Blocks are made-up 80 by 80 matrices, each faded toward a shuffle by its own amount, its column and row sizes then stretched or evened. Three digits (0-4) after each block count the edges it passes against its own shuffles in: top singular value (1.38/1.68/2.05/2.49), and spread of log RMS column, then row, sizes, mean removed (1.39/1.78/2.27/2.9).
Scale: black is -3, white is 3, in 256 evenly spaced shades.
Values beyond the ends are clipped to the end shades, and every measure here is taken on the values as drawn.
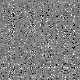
2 3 2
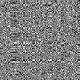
4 1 3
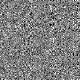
1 3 2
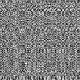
4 1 3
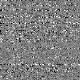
0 1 4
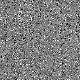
0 2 1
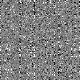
2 3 1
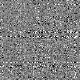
1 3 4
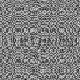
4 0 2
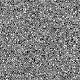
2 0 1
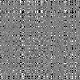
4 4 4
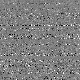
0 0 4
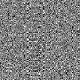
3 3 1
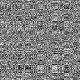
4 1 3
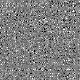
1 3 3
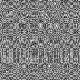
4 0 0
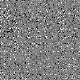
2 3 3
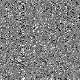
2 2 0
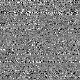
0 0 4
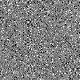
2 1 0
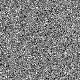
0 0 0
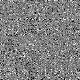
1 0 3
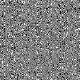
1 4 0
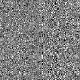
3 3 0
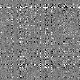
2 4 4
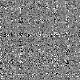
0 3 4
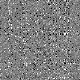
1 3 2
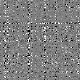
1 4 4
